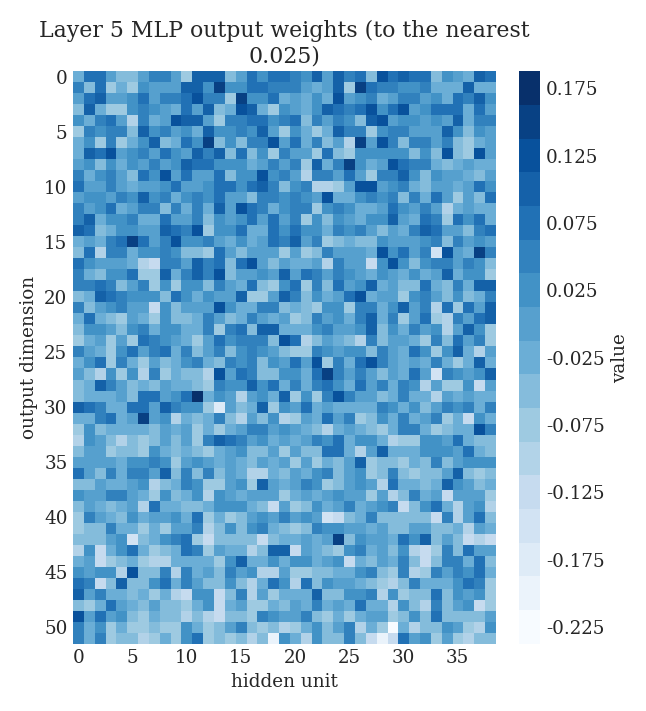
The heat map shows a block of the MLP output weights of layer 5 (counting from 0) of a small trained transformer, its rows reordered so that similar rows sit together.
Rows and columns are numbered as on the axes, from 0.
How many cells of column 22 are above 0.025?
17
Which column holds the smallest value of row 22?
34
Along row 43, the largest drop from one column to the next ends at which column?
20
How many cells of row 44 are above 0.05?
2
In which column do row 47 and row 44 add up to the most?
15
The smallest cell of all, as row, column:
50, 29
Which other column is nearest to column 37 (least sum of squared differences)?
1
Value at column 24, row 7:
-0.05
